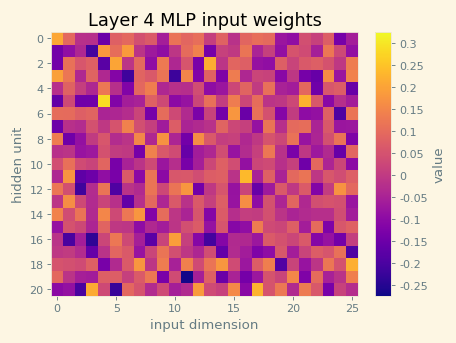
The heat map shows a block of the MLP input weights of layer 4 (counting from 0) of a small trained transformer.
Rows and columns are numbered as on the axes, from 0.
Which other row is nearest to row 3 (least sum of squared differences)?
6
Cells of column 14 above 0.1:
1
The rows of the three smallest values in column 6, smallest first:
3, 13, 4
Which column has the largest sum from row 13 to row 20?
18
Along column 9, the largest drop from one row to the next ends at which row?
19
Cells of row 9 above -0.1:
22
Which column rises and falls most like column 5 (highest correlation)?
2
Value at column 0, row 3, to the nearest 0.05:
0.2
